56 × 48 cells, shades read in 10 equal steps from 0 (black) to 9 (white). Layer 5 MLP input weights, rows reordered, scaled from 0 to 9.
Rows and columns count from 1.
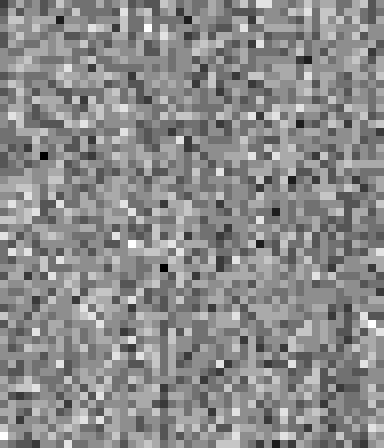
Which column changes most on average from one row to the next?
33
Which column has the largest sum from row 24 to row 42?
20
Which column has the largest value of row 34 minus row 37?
48
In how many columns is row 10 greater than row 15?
14
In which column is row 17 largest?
16
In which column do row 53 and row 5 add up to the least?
34
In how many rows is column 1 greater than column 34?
23
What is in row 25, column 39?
5
